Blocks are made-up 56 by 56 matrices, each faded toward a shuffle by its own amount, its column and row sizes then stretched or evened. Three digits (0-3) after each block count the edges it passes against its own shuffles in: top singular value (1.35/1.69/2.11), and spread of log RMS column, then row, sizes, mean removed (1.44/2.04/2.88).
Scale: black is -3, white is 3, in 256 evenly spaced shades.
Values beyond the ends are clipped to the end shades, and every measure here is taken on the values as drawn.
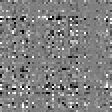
1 3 3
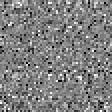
2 0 1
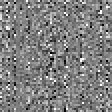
1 3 0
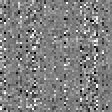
0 3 0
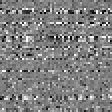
3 0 3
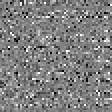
2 0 2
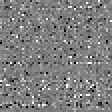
1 1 2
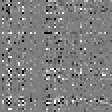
2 3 3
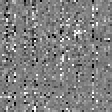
0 3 1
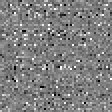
1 0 2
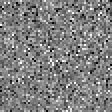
0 0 0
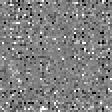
0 1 2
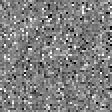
0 1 0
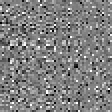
3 2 0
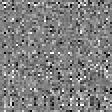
2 2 2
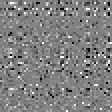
3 1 2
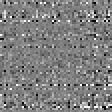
2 2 3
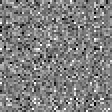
2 1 1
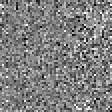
0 2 0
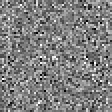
0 1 1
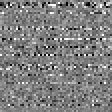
1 0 3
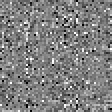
1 2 1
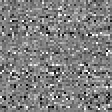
2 1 2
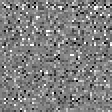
2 1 2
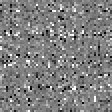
0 2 2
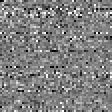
1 0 3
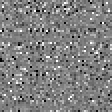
2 0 2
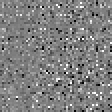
1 2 2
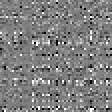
3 2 3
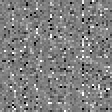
0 2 0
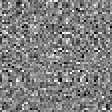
3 1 1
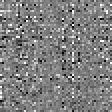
2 2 2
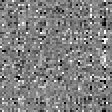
2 2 2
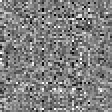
2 2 1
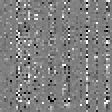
3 3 1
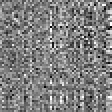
3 2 1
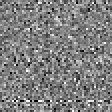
2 0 2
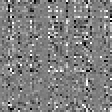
2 3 2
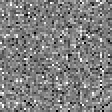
1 1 0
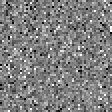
0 1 0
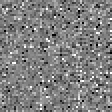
0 1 0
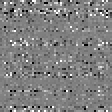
1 1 3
